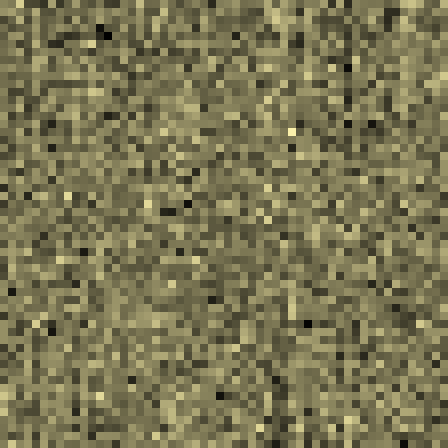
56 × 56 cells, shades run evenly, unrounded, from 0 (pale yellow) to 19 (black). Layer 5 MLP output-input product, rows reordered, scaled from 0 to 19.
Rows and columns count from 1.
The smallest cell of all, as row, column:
17, 37
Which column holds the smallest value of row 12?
12
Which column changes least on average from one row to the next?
16
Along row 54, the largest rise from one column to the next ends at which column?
43
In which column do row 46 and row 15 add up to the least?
48
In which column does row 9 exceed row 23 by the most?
44
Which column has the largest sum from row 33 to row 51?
36
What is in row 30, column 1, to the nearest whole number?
9
